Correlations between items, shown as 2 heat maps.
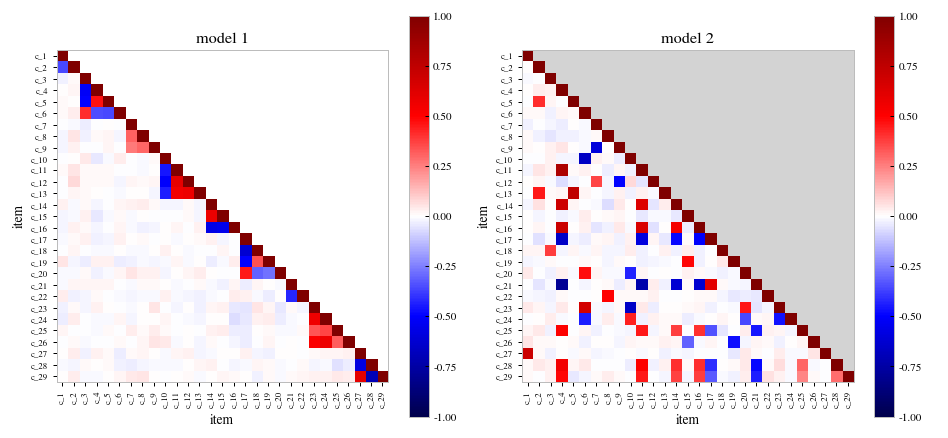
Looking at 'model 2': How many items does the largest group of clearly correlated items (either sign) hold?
9
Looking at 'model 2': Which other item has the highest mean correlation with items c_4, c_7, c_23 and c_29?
c_11
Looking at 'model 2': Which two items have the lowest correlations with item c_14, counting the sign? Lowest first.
c_21, c_17
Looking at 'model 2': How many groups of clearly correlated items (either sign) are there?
8
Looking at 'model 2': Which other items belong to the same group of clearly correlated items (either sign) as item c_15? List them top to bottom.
c_19, c_26
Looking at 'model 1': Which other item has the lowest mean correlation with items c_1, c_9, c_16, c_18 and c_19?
c_17
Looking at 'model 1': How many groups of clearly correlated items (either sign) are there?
9
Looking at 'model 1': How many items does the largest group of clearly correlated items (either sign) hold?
4
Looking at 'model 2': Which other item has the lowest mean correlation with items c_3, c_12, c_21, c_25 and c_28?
c_9
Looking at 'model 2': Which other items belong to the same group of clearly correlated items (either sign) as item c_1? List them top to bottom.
c_27
